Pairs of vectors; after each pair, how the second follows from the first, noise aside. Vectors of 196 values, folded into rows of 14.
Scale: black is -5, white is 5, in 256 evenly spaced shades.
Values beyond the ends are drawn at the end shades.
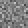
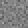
reversed, negated, shrunk.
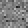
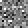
reversed, negated, scaled up.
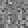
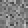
wrapped around.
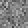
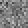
negated.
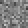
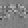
reversed, partly zeroed.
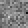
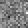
negated.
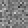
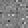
reversed, partly zeroed.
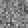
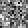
reversed, negated, scaled up.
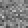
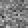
negated.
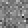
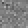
wrapped around, shrunk.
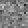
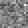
negated.
